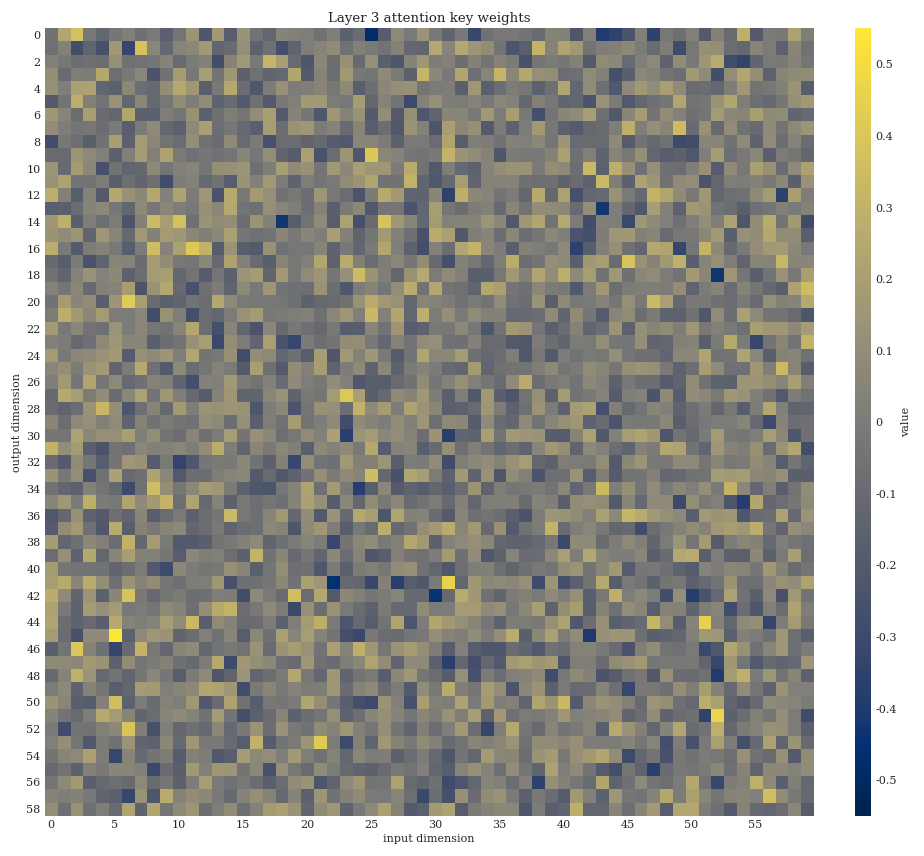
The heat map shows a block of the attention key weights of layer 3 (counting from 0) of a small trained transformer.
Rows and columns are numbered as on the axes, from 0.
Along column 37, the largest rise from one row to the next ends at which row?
3
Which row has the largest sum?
10
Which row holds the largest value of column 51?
44
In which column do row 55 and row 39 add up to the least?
47
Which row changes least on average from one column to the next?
40
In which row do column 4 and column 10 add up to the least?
32
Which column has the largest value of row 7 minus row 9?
49
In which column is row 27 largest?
23
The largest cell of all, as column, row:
5, 45
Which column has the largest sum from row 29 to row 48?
20
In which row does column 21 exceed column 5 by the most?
53
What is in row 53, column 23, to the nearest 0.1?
-0.3
